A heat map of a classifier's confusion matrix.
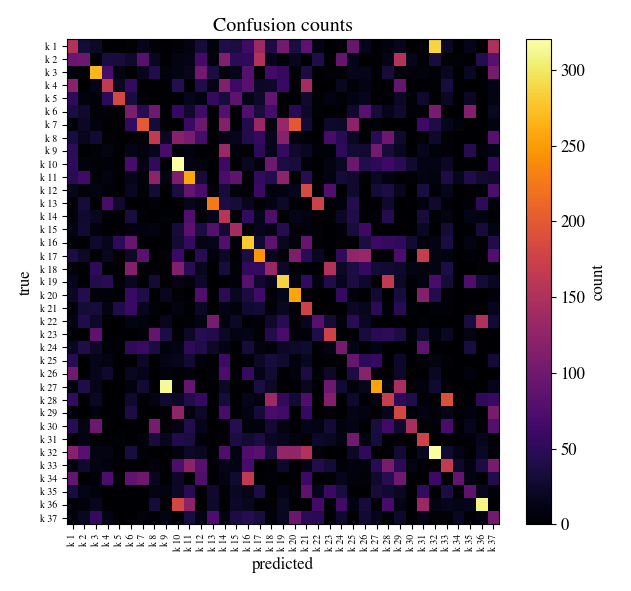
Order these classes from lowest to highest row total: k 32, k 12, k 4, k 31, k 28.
k 31, k 12, k 4, k 28, k 32
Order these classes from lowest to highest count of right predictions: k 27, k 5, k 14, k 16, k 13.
k 14, k 5, k 13, k 27, k 16
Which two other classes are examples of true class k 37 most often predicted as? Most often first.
k 20, k 13
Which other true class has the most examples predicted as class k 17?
k 2
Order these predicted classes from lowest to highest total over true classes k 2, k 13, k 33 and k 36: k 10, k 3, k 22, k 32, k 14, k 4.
k 3, k 32, k 4, k 14, k 10, k 22
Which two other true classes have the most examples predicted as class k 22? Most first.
k 13, k 36
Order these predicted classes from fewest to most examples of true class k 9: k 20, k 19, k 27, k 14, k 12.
k 12, k 20, k 19, k 27, k 14
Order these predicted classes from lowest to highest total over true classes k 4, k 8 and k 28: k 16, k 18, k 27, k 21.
k 27, k 16, k 18, k 21
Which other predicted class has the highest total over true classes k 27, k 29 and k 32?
k 9
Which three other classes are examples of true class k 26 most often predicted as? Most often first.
k 1, k 14, k 16
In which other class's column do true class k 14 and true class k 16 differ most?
k 21
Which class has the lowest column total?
k 34
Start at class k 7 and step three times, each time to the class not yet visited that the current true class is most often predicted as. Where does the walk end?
k 25
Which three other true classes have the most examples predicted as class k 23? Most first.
k 18, k 28, k 27
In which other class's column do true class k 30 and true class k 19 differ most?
k 28
